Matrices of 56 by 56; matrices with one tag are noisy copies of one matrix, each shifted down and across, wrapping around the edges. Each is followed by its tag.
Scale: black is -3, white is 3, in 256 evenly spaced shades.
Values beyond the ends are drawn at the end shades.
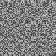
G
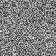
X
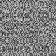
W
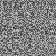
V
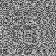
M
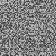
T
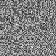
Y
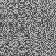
V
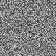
X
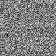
V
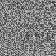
V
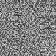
T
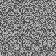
G
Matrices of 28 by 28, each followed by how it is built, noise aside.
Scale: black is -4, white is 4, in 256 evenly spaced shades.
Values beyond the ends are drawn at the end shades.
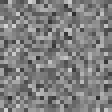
repeating rows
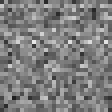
repeating columns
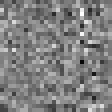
low rank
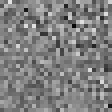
upper triangular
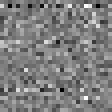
uneven rows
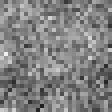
smooth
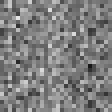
repeating rows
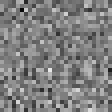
low rank
